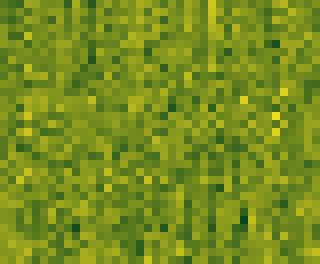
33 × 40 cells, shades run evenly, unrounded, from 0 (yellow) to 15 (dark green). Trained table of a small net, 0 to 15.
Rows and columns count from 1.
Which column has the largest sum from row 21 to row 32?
27
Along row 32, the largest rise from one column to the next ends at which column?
5
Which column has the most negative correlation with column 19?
8
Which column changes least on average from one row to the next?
17
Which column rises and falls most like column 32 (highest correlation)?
28
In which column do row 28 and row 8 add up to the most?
12
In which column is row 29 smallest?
32
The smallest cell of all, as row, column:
15, 35
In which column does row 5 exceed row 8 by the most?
2
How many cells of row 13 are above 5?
33
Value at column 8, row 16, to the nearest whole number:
7
